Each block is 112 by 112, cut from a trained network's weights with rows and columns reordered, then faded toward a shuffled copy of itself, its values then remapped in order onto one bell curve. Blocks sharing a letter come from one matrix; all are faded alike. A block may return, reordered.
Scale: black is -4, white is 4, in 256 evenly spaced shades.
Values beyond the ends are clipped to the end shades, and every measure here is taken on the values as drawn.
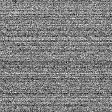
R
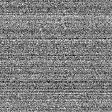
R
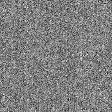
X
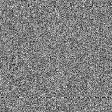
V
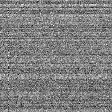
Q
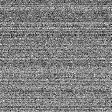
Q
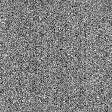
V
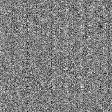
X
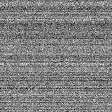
R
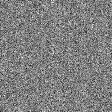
V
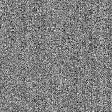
V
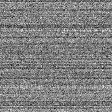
R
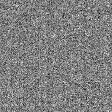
X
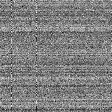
Q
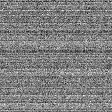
R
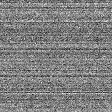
R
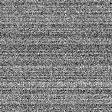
Q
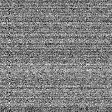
Q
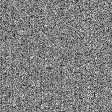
X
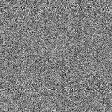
V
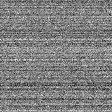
R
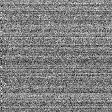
Q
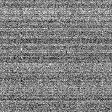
Q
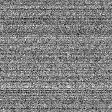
R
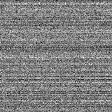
R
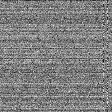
Q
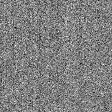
V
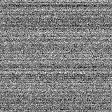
R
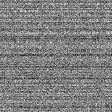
R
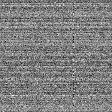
Q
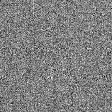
V
